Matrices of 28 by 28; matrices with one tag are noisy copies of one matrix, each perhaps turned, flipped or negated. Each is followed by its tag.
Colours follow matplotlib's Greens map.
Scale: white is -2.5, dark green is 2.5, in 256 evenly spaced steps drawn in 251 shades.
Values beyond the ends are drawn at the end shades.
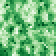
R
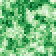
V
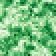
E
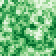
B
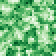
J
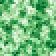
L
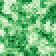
E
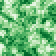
E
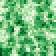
R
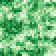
R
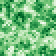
L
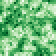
E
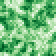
E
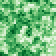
B
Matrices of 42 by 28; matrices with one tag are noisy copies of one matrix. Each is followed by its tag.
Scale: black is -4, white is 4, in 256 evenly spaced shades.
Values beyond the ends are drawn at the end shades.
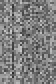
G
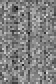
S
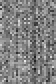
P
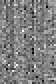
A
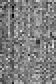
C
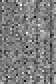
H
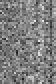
H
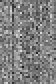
G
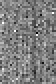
P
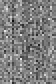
G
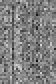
G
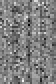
S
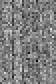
G
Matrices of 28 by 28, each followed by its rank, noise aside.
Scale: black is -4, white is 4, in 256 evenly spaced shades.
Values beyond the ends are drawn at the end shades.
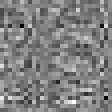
four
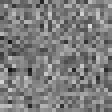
six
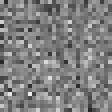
six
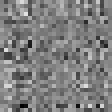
four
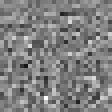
eight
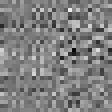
three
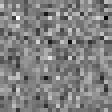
four
